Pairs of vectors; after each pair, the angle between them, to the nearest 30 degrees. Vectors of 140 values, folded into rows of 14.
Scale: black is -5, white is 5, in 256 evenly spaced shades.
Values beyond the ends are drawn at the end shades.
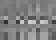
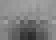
120 degrees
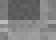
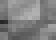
150 degrees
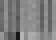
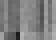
30 degrees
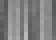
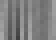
150 degrees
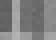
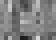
120 degrees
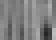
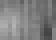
60 degrees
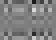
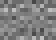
60 degrees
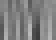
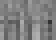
150 degrees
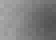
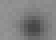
60 degrees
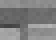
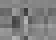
60 degrees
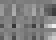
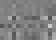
60 degrees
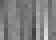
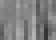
150 degrees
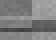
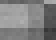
90 degrees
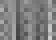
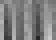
60 degrees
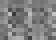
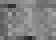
60 degrees
